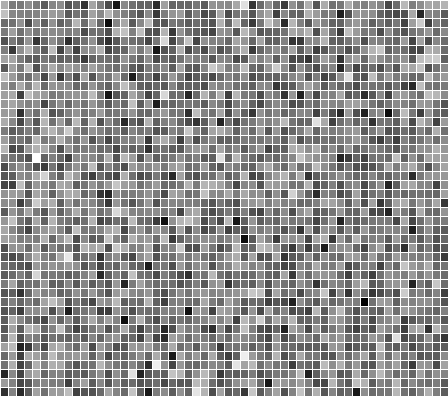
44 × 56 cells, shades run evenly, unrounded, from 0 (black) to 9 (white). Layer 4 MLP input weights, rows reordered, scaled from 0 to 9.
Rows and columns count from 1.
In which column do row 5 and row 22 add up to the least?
14
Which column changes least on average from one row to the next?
42
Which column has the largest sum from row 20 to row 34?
5
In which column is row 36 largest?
33
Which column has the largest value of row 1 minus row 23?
56
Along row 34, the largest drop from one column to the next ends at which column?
46
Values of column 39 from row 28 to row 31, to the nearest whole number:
2 5 4 4
